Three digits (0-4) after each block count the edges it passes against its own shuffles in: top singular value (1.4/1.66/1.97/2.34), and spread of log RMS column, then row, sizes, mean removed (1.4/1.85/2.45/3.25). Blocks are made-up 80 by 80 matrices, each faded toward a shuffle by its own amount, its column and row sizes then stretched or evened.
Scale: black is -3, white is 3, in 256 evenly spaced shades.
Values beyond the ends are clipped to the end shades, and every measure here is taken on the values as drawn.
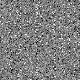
1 2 0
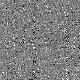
1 2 1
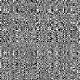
4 3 3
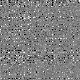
2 2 4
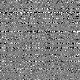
3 1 4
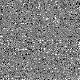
0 1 2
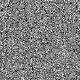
0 2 0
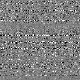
2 1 4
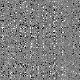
2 4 2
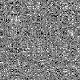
3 1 2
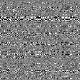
4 0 4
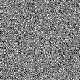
3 0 0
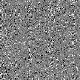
2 2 0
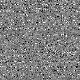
1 0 3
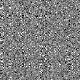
3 2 1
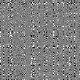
4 4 3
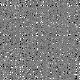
0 3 3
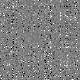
2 3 1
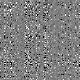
3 4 2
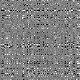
4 3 4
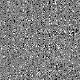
0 3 2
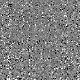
1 2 2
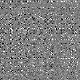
3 2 3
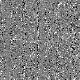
0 3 0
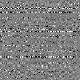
4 0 4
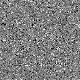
1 0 1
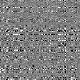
4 2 4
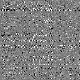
3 2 3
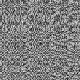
4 0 0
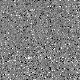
0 1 2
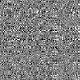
4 2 3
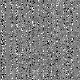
2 4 0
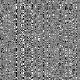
4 4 0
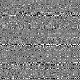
4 0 4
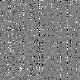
3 3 2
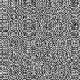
4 0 0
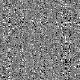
3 3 1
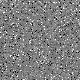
0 1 0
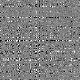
3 3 4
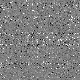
1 0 2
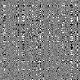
4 4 3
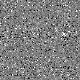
0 1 3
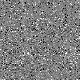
2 1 1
